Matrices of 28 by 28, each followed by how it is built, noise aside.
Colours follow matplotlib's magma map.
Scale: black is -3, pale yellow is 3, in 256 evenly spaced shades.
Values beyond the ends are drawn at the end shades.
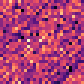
Hankel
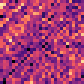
Hankel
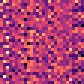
repeating rows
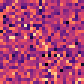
block diagonal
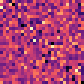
block diagonal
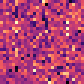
uneven columns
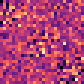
block diagonal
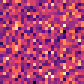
repeating rows
